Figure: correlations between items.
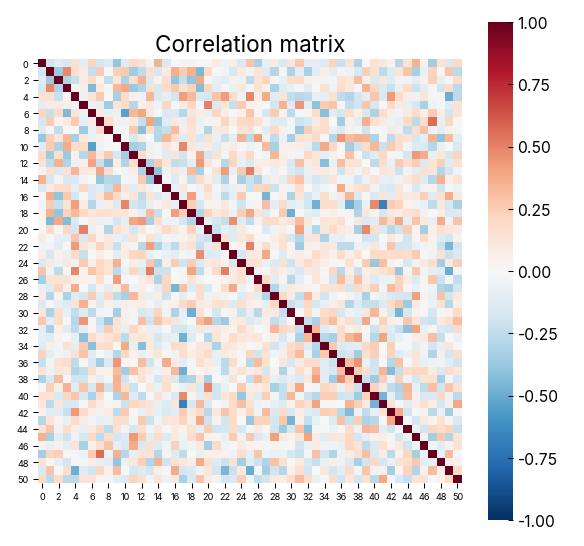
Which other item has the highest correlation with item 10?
17
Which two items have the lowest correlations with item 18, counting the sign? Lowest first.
30, 2
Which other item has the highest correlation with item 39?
20
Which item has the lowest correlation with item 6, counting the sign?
10
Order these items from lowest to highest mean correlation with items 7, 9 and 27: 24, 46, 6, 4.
6, 46, 4, 24
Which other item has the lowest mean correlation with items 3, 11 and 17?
41
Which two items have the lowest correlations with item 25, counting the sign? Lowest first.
49, 43
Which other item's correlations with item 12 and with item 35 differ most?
34
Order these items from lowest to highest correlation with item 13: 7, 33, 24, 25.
33, 24, 7, 25
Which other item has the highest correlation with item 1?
3
